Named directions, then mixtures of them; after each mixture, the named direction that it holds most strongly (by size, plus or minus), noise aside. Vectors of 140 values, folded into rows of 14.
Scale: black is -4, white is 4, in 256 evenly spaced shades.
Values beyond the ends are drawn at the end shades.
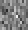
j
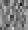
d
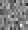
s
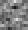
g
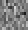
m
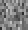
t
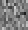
m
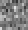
t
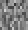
m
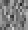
d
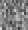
t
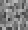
m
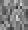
d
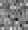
s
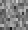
t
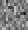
m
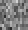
t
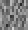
d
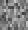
m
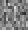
m
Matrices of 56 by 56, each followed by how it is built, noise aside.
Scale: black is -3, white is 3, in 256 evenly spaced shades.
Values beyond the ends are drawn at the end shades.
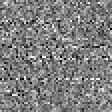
uneven rows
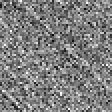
Toeplitz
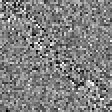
banded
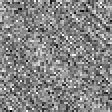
Toeplitz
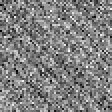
Toeplitz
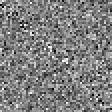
banded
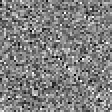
diagonal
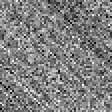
Toeplitz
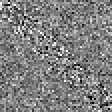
banded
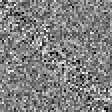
banded
